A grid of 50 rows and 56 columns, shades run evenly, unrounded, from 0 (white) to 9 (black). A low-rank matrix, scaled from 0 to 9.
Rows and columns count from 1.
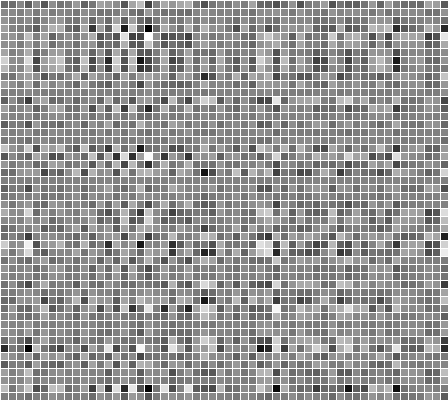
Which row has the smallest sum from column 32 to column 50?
39
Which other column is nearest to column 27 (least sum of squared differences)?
43
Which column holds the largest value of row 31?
18
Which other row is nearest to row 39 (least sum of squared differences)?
33
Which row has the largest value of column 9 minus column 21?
49
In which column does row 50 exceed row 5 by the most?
19
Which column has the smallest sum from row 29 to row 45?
35
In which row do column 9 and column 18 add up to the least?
44
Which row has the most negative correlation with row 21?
20
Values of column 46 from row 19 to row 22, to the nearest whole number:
5 3 5 5
